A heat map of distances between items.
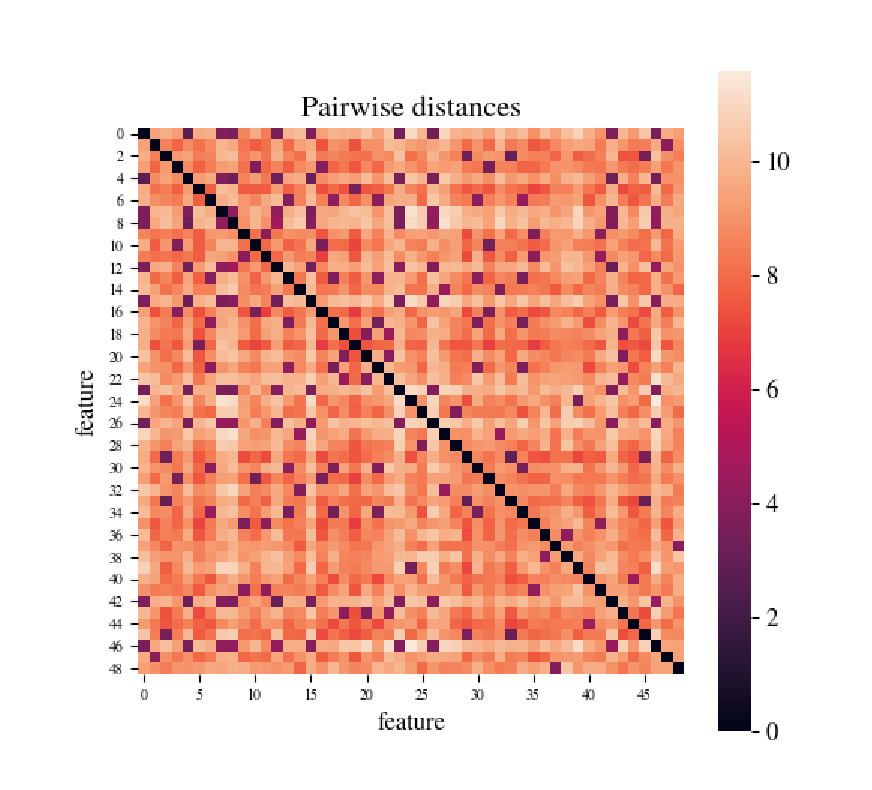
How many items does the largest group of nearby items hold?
10
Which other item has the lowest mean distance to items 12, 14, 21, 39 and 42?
4
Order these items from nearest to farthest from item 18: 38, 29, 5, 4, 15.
5, 29, 38, 4, 15
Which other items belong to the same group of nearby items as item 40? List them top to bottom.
44
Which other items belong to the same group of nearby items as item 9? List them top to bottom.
11, 35, 41
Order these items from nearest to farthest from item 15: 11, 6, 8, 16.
8, 11, 16, 6
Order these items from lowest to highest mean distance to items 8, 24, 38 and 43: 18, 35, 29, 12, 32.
18, 29, 12, 35, 32
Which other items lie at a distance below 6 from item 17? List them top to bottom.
6, 13, 21, 30, 34
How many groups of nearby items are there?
14
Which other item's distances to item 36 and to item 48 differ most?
38
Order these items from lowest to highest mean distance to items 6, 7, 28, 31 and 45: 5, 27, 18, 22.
5, 18, 22, 27
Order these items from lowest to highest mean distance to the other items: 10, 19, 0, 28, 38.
19, 10, 0, 28, 38
